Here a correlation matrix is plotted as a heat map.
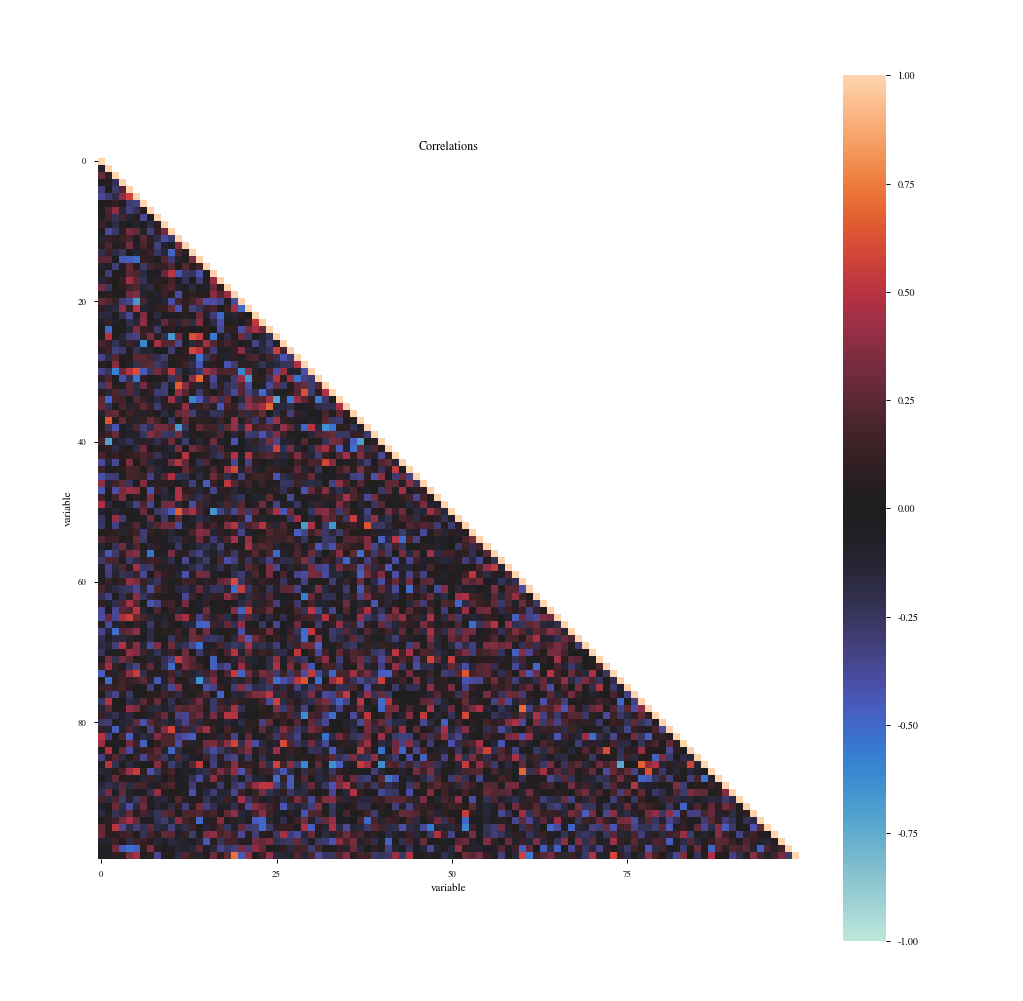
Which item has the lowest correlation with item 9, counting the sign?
11
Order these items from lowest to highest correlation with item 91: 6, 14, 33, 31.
14, 31, 6, 33
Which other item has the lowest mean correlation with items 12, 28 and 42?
59
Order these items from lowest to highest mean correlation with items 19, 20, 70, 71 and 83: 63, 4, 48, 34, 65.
48, 34, 63, 65, 4
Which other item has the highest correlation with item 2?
95
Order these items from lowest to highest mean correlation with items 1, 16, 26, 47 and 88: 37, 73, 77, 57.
77, 57, 37, 73
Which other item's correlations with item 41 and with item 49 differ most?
25
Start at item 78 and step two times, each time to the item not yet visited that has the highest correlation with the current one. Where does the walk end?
87
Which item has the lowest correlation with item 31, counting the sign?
21
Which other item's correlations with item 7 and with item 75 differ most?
47
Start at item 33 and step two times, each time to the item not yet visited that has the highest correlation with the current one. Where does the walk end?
74
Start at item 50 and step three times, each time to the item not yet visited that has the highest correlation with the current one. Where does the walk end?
43
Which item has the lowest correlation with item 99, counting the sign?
61
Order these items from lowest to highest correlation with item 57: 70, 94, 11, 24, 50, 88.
24, 70, 50, 11, 94, 88
